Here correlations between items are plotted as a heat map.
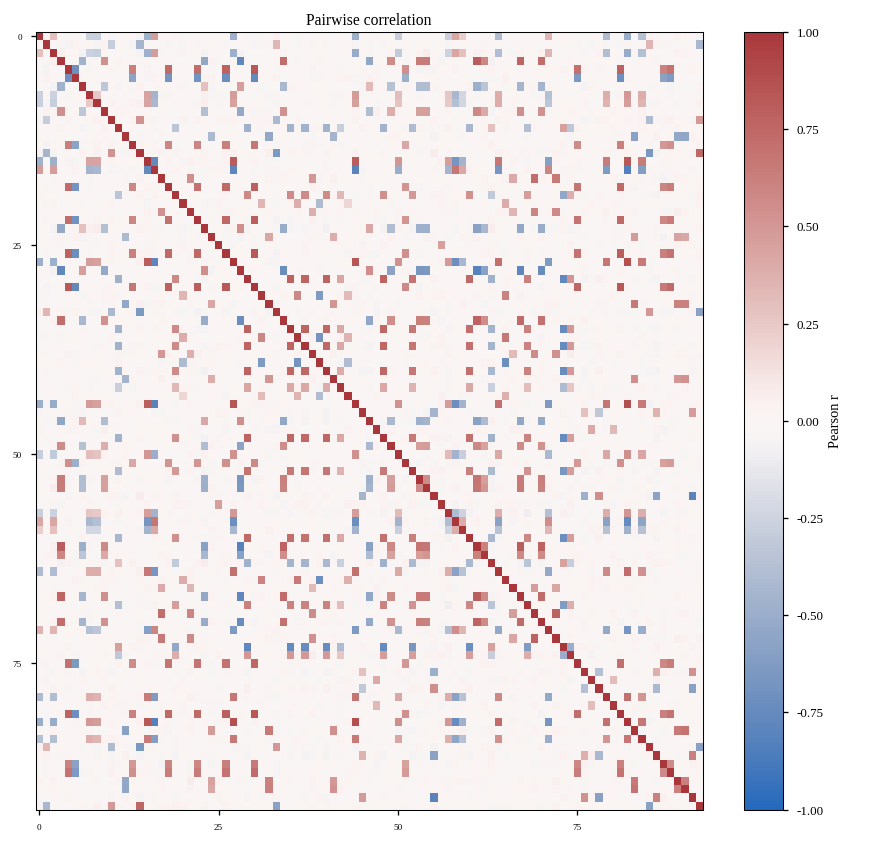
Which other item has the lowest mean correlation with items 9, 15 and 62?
28
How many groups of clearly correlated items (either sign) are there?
11
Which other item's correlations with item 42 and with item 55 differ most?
91
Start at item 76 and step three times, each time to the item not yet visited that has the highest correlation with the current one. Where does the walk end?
45
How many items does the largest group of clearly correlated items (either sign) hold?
17
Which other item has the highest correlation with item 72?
69
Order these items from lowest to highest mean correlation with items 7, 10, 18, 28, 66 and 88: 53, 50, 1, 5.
5, 53, 1, 50
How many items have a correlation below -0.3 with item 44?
6
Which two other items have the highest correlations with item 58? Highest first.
16, 71
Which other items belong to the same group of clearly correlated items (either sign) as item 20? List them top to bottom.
31, 36, 39, 43, 65
